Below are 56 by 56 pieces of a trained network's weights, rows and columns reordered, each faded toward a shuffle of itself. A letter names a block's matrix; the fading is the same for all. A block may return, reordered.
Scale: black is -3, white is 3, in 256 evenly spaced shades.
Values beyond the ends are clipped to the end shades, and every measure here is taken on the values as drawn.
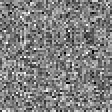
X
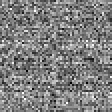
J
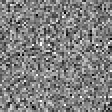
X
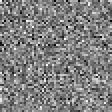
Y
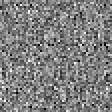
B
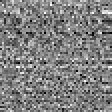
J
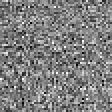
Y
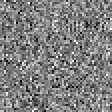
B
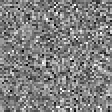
X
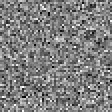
X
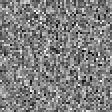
X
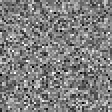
X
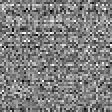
J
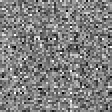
B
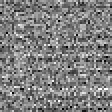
J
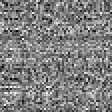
J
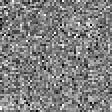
B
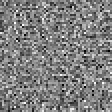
X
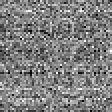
J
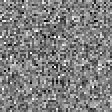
B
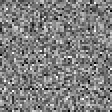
B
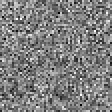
X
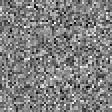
B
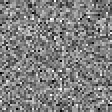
B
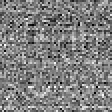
J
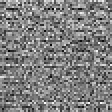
J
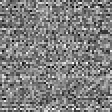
J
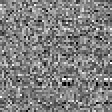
J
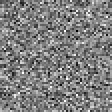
X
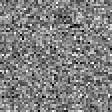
Y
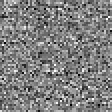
Y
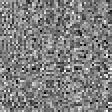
B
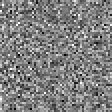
X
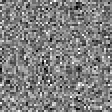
B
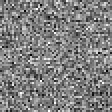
X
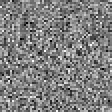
X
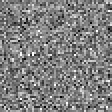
B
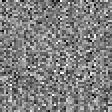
B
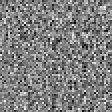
X
